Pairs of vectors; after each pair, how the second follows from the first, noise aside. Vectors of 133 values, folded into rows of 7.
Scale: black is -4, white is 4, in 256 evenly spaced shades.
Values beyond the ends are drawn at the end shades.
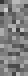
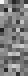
negated.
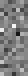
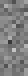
reversed, shrunk.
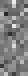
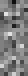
negated.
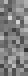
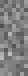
reversed, shrunk.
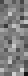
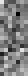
reversed, negated.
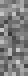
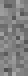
wrapped around, negated, shrunk.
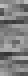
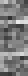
reversed, negated.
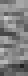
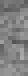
reversed, shrunk.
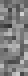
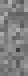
reversed, shrunk.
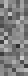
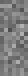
reversed, shrunk.
